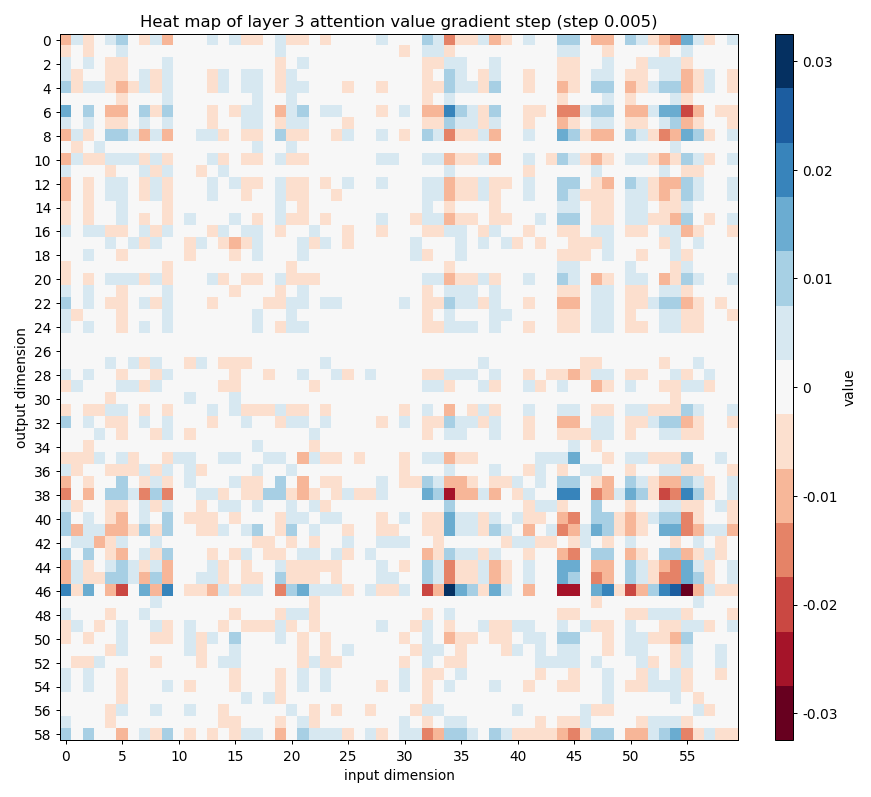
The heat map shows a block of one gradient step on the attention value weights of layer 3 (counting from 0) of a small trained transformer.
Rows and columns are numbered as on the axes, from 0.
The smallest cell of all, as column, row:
55, 46
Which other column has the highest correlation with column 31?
39
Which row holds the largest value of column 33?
38
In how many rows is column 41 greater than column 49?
13
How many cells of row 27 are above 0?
7
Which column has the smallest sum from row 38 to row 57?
4
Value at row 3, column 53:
0.005
